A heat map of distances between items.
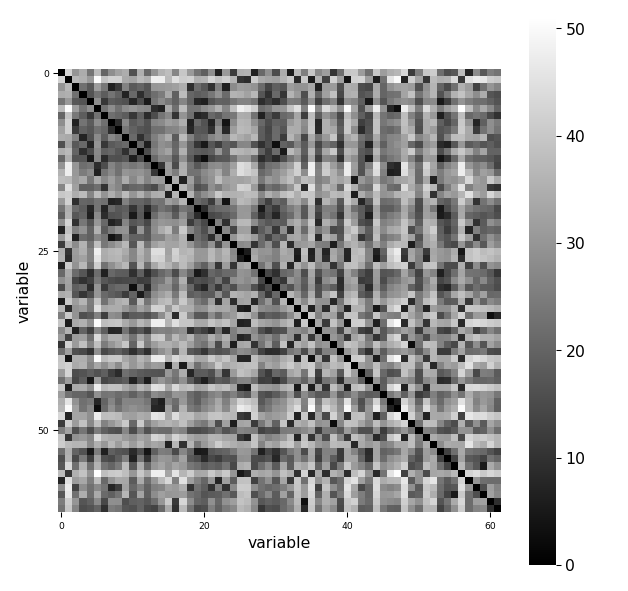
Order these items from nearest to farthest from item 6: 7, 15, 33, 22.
22, 7, 15, 33
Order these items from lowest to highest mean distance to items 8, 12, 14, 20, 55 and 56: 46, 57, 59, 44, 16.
59, 46, 16, 57, 44
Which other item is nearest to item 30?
10
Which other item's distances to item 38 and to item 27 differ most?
49
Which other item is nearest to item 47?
5
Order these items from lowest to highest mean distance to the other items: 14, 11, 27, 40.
11, 27, 14, 40
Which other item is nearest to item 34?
60
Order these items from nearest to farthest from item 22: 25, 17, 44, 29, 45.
29, 45, 25, 44, 17
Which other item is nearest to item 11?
31
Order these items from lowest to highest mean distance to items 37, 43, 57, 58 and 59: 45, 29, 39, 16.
39, 29, 45, 16
